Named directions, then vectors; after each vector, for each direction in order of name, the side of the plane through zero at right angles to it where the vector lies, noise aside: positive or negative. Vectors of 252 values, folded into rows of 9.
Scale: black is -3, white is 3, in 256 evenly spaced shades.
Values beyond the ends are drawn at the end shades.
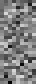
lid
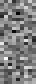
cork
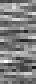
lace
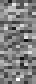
negative, positive, positive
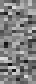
positive, positive, negative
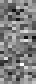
positive, negative, negative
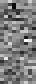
positive, negative, negative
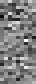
positive, negative, negative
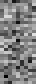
positive, positive, positive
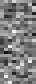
negative, negative, negative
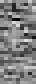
positive, negative, negative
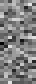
negative, positive, negative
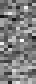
positive, negative, positive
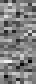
positive, positive, positive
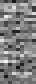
positive, positive, positive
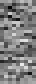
positive, negative, negative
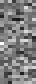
positive, negative, positive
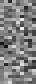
negative, positive, negative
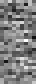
positive, negative, negative
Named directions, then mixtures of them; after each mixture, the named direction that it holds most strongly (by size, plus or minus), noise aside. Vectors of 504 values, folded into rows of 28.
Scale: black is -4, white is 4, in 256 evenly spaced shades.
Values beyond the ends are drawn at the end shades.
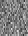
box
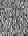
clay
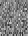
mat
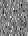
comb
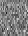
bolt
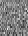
bolt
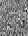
mat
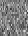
bolt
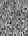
mat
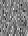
comb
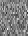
bolt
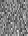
box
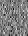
comb
